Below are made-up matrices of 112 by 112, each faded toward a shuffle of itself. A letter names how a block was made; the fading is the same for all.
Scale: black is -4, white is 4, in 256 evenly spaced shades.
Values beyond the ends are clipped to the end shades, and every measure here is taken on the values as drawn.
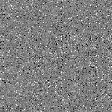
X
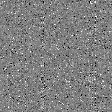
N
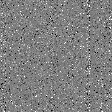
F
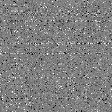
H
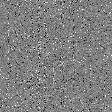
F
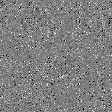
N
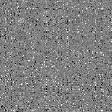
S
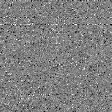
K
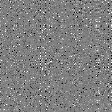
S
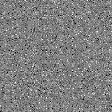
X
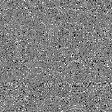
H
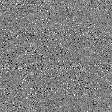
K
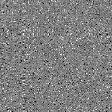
X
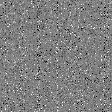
F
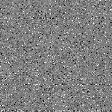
K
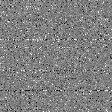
K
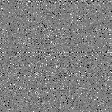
H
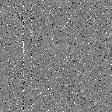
F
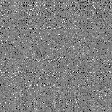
H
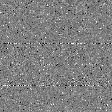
K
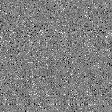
K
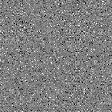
X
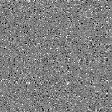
X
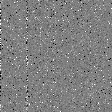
F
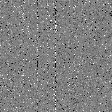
F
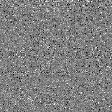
K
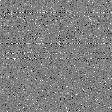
H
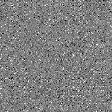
X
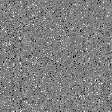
N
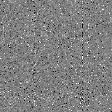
N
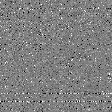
H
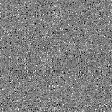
X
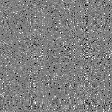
S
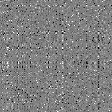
S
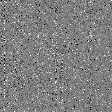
F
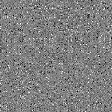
X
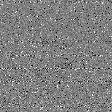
K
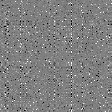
S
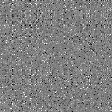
S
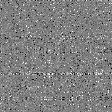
H
